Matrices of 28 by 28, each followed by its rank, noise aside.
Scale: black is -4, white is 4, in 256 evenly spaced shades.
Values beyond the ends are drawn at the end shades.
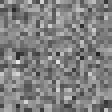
eight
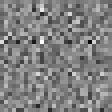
six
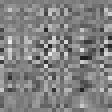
three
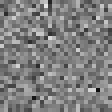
eight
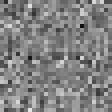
six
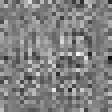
six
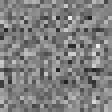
six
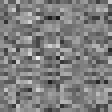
three
